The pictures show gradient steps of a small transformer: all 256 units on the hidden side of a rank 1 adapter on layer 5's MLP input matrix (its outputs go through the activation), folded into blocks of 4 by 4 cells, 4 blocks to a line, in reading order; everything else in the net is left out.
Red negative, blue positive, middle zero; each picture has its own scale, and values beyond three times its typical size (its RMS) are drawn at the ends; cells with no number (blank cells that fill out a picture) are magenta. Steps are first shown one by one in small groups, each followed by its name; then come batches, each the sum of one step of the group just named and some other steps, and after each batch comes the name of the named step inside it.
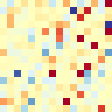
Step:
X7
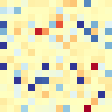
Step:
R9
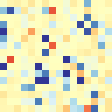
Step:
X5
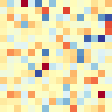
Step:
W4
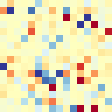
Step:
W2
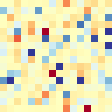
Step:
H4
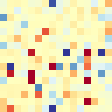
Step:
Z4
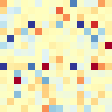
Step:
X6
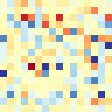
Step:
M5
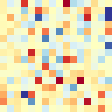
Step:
W4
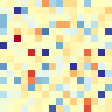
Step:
R9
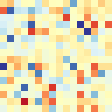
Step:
X6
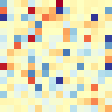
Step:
M5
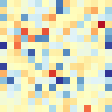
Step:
H4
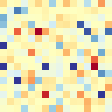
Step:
R9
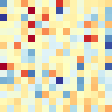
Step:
H4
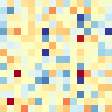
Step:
X5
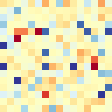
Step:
R9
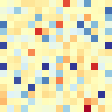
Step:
R9
